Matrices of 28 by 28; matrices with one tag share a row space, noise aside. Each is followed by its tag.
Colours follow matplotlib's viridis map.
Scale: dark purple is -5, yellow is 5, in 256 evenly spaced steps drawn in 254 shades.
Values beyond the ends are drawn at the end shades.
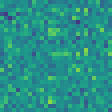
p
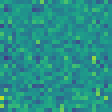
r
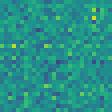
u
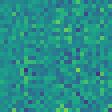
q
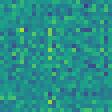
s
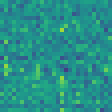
r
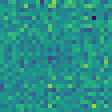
s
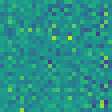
s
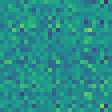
s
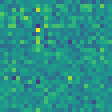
u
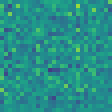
p
